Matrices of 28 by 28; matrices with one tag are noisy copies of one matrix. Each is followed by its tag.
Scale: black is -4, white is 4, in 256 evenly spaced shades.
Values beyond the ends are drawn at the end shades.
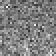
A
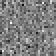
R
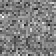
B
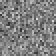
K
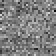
B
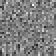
R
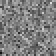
R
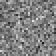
K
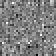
R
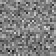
B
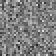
R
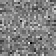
B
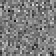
R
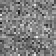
B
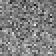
A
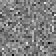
K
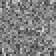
R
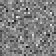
K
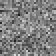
B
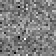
B
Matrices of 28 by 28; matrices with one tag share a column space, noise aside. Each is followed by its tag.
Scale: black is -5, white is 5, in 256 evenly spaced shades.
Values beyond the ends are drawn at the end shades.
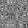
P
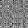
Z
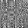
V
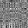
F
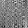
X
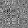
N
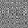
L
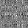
P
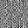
V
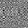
L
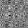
P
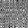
V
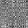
X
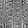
X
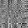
Z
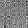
X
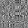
P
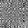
F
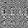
L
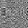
L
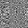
L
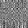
F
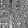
Z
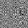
L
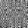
V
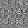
N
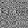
L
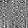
X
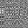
L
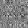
P
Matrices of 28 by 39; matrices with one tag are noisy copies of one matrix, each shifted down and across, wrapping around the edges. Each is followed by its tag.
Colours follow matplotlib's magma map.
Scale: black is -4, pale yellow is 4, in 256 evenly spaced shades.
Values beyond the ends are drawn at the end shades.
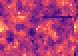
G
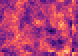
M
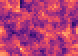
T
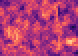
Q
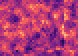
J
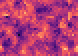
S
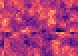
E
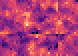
E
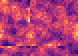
E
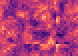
M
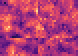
E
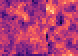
G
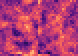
M
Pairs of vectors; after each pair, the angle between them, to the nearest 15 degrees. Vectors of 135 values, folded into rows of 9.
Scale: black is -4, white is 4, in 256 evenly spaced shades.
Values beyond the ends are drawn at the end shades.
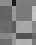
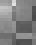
150 degrees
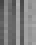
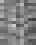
120 degrees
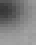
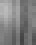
150 degrees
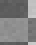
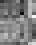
45 degrees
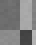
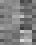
135 degrees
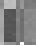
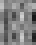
75 degrees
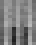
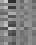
75 degrees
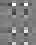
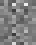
45 degrees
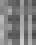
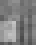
120 degrees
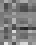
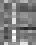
30 degrees
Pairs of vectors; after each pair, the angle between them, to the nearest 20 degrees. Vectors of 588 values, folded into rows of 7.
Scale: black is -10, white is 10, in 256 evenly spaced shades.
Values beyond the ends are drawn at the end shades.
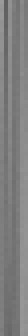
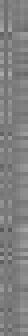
60 degrees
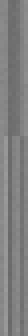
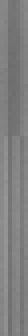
20 degrees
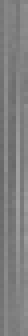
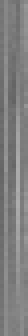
20 degrees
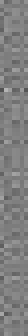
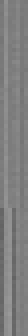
100 degrees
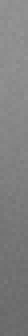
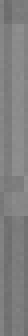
60 degrees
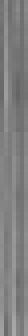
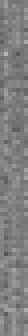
60 degrees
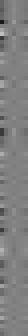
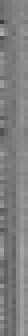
60 degrees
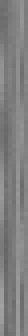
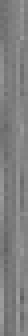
20 degrees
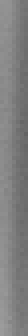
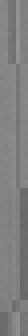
80 degrees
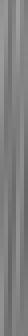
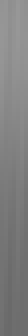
60 degrees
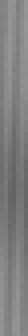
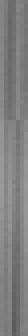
140 degrees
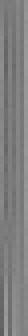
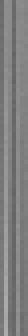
80 degrees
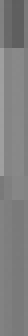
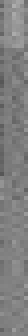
140 degrees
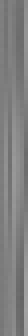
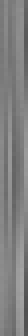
160 degrees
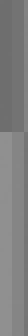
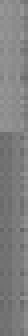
160 degrees
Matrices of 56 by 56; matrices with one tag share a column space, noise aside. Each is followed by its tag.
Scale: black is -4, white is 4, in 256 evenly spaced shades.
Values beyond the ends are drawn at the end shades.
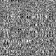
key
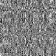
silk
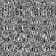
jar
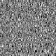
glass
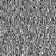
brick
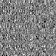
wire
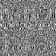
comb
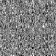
wire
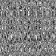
jar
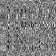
comb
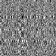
key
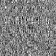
brick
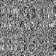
comb
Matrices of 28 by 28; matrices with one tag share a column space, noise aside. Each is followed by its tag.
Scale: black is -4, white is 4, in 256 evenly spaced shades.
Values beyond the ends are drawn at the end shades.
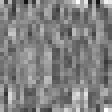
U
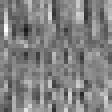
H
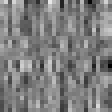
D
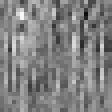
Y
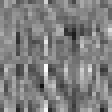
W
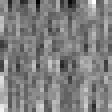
D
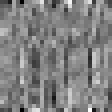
U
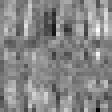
H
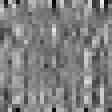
U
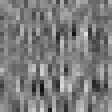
W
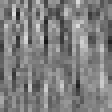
Y
